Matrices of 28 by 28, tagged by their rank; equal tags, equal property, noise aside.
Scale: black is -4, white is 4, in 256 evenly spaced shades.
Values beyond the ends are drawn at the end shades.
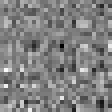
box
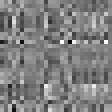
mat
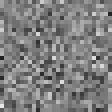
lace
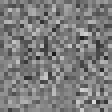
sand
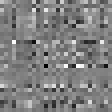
mat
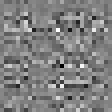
mat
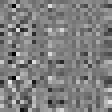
mat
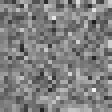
sand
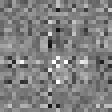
mat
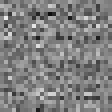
box
